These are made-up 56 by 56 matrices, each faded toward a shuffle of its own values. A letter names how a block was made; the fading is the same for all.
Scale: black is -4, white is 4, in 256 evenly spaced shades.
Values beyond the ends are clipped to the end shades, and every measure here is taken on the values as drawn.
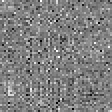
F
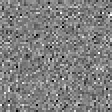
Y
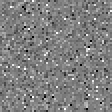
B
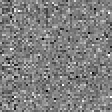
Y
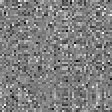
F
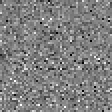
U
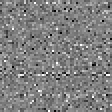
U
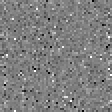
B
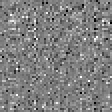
F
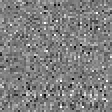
F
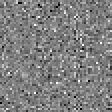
Y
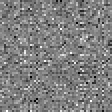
F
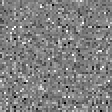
U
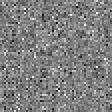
Y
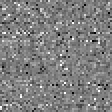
U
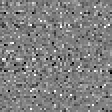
U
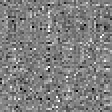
F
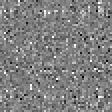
U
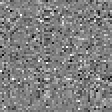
F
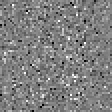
B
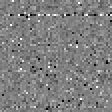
U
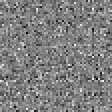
Y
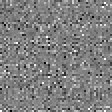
F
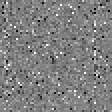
B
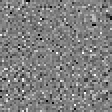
F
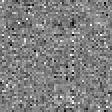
Y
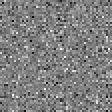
F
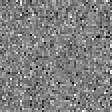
Y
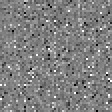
B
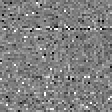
U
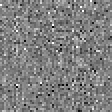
Y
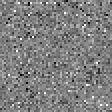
U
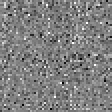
U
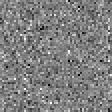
Y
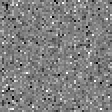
B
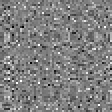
F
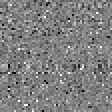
U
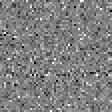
U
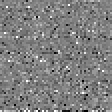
U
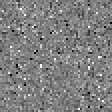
B
